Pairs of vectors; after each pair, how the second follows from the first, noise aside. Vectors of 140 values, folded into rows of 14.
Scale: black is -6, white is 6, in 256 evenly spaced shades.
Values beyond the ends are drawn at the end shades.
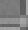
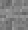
wrapped around, shrunk.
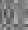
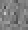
negated, partly zeroed.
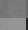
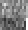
negated, scaled up.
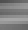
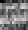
scaled up.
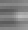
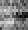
negated, scaled up.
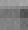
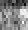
negated, scaled up.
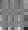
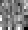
scaled up.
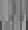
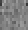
reversed, partly zeroed.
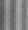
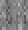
wrapped around, negated, partly zeroed.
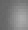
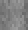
wrapped around, shrunk.
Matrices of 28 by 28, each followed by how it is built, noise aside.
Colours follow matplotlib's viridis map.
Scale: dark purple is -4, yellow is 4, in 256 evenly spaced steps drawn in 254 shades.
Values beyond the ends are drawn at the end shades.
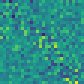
banded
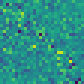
banded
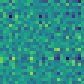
low rank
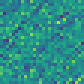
Hankel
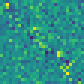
banded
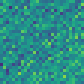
Hankel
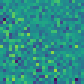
lower triangular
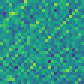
Hankel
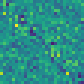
banded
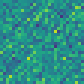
Hankel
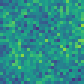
smooth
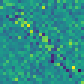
banded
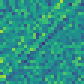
Hankel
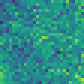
smooth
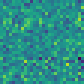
low rank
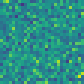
noise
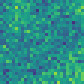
smooth
